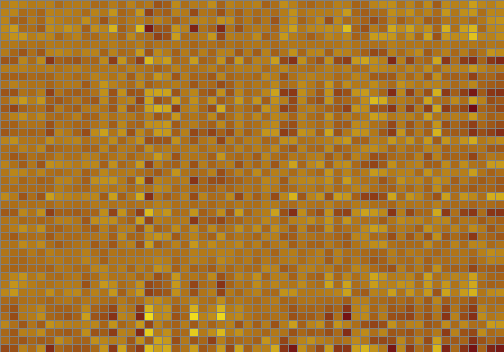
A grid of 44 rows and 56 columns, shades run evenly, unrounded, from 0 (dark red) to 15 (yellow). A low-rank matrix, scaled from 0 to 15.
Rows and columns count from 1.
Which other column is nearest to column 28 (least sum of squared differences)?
23
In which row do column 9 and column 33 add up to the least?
44
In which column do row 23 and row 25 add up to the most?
16
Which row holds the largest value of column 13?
4
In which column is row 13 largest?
42
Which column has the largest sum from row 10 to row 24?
49
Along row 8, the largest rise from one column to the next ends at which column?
17
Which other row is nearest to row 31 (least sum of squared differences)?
29
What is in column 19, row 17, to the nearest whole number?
10
